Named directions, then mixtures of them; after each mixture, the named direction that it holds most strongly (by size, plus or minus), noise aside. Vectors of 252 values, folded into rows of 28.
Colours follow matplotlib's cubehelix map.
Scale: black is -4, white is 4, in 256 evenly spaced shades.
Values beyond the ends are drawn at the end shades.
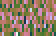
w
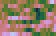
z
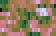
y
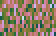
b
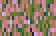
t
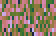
t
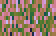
t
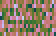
b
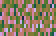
b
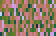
b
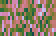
t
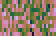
t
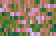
z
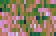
y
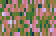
t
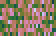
b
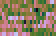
z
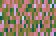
b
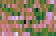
z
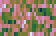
y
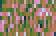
b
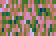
y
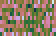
b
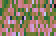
b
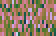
w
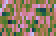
y
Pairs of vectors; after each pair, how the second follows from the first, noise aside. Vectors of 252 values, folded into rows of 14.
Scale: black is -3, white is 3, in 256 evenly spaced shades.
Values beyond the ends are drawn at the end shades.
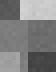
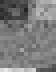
reversed, partly zeroed.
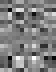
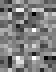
copied.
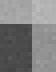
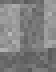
wrapped around, negated, shrunk.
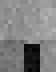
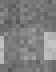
wrapped around, negated, shrunk.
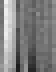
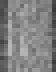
wrapped around, negated, shrunk.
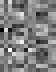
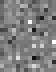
reversed, negated, partly zeroed.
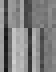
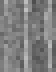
wrapped around, negated, shrunk.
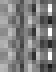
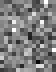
shuffled.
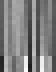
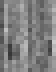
wrapped around, negated, shrunk.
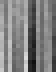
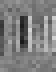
reversed, partly zeroed.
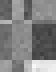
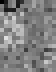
reversed, negated, partly zeroed.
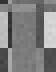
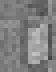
wrapped around, shrunk.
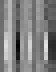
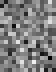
shuffled.
